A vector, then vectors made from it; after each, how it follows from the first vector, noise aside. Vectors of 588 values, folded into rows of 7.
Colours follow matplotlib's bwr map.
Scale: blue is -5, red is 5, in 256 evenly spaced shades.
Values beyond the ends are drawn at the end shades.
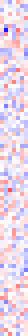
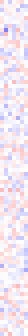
shrunk.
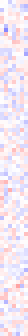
shrunk.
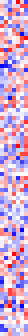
reversed, scaled up.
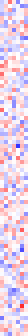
reversed, negated.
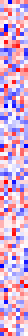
scaled up.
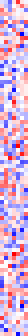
reversed, scaled up.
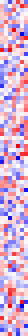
reversed, scaled up.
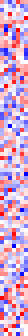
scaled up.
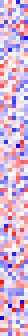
reversed, negated, scaled up.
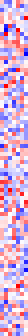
scaled up.
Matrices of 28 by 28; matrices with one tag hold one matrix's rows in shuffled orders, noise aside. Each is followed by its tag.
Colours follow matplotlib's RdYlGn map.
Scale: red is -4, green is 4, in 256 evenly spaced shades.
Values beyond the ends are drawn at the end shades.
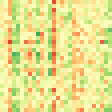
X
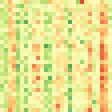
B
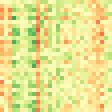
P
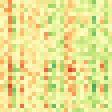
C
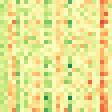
B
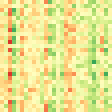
C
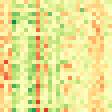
P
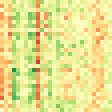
P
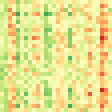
B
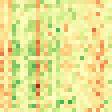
P
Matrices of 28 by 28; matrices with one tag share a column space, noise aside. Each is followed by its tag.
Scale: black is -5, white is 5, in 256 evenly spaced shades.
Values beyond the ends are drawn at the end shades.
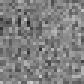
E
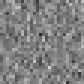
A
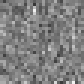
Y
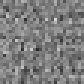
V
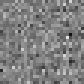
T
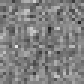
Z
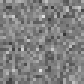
V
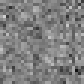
T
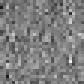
A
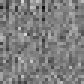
A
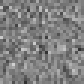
V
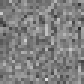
E
